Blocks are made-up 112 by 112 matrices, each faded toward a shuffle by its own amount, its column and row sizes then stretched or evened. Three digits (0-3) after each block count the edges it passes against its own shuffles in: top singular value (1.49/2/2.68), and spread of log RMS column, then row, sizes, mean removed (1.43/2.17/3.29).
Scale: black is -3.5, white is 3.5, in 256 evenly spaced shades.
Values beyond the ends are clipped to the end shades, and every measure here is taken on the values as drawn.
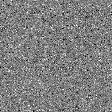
1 0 1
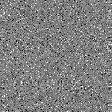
2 0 0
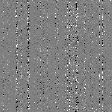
1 3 0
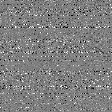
1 0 3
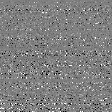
0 1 3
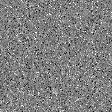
0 1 0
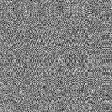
3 1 1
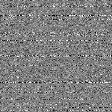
1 0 3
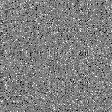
2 0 0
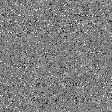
1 0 2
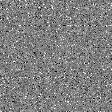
0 0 2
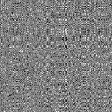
3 2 1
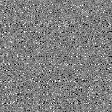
2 0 2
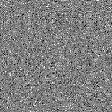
2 0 0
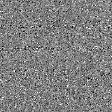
0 1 2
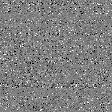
1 0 2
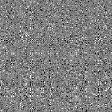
2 2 1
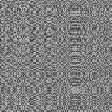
3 1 2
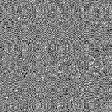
3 0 0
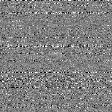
2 0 3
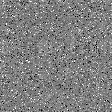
1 0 0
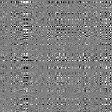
3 3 3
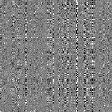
3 3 2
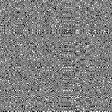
3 0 2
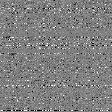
2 1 3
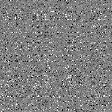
2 1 2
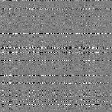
3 2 3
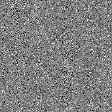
0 2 0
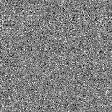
1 0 1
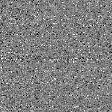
1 1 2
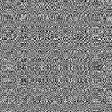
3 2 3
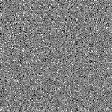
2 1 1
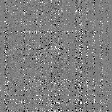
0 3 2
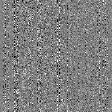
0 3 0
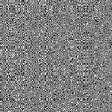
3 2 1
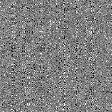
2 2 1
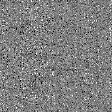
0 2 0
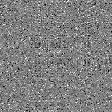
2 0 0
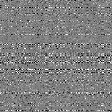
3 1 3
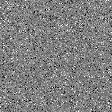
1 0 1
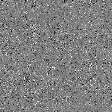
0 1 1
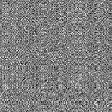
3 1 2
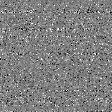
1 0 2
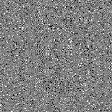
2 1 0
